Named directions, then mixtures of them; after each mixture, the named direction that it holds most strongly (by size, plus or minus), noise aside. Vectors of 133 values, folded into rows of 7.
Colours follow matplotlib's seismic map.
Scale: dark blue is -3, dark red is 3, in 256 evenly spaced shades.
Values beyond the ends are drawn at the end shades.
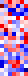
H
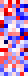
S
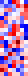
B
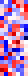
B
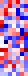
S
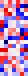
S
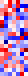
S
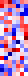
B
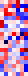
S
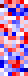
H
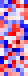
B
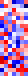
B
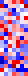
H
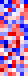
B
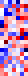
S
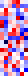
S
